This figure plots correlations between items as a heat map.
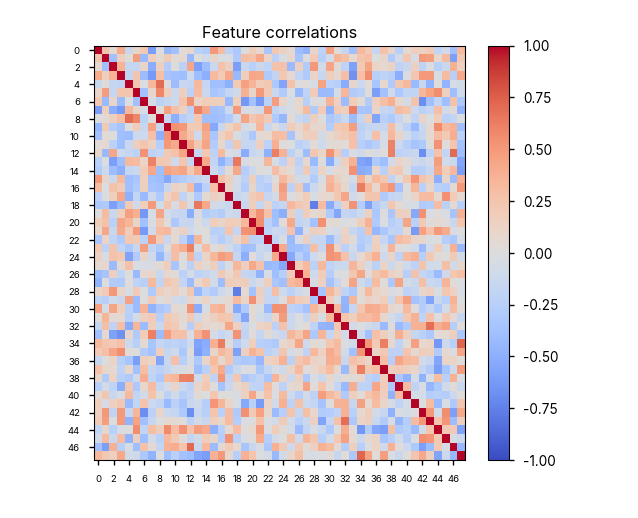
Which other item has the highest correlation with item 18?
13
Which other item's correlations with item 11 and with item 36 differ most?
44
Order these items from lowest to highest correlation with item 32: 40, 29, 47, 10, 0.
29, 40, 0, 47, 10
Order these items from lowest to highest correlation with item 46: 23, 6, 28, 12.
28, 6, 23, 12
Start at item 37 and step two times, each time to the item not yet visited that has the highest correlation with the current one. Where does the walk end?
47
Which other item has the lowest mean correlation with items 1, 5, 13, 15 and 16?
46
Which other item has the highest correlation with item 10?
9
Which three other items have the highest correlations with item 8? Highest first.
4, 5, 19
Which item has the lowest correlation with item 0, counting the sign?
7
